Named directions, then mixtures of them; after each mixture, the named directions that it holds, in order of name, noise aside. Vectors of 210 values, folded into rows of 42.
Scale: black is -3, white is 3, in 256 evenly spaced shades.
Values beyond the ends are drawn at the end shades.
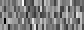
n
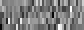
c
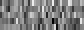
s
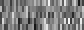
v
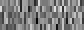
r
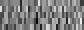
r, v.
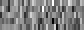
s.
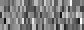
n, s.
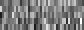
r, s, v.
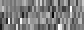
c.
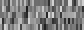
s, v.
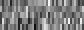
v.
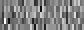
n, r.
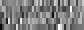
c.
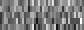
r, s, v.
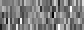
c, n.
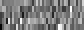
c.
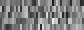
r, s, v.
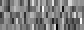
r, s.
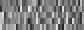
c, r.
